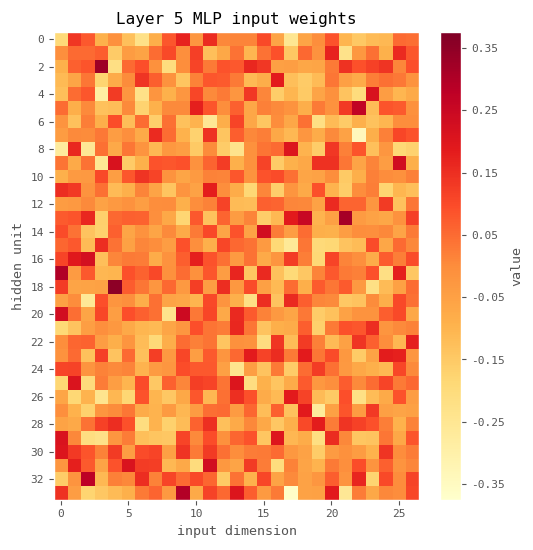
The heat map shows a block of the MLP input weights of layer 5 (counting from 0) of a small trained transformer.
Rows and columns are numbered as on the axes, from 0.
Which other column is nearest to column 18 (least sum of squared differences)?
26
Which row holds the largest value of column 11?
31
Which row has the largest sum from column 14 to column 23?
23
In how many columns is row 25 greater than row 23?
12
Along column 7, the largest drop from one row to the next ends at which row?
8
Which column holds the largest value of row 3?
16
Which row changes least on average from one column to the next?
10
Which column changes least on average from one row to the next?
18
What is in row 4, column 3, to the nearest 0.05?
-0.3
